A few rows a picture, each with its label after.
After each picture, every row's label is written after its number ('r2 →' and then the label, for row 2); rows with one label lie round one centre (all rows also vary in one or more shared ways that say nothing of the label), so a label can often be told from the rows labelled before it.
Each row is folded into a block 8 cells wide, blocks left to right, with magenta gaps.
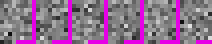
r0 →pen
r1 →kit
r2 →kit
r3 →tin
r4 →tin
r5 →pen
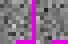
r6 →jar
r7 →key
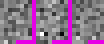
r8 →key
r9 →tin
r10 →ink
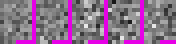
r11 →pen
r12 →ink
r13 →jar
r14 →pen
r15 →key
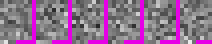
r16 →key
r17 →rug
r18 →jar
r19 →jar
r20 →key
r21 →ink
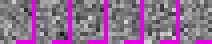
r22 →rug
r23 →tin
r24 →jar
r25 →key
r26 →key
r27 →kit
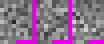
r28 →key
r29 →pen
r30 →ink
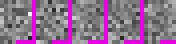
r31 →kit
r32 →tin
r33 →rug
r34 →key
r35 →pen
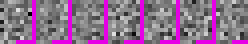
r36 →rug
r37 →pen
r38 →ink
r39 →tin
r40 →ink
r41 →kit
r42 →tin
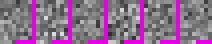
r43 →ink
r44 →key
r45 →jar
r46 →tin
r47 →key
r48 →rug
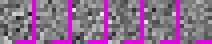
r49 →ink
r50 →tin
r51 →pen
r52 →ink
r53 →key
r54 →tin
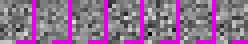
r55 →rug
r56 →pen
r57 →ink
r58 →pen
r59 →kit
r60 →kit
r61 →kit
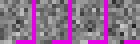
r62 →rug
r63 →tin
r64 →rug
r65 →jar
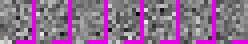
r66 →tin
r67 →tin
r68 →ink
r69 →rug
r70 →key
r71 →kit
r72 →pen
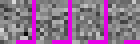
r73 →ink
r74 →kit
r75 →key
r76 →pen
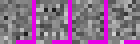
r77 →ink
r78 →key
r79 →kit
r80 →rug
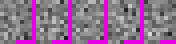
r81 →tin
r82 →kit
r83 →kit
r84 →tin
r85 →tin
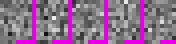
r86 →jar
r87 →jar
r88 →pen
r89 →tin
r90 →kit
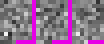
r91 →pen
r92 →key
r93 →rug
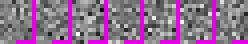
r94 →tin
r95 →jar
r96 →tin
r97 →rug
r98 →kit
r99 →key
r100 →tin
